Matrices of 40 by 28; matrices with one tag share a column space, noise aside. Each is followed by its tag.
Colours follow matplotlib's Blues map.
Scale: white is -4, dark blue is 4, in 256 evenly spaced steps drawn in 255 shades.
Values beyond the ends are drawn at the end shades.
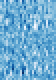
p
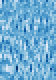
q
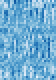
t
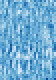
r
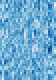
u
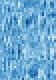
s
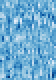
s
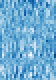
t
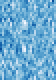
u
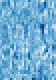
r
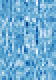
u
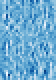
p
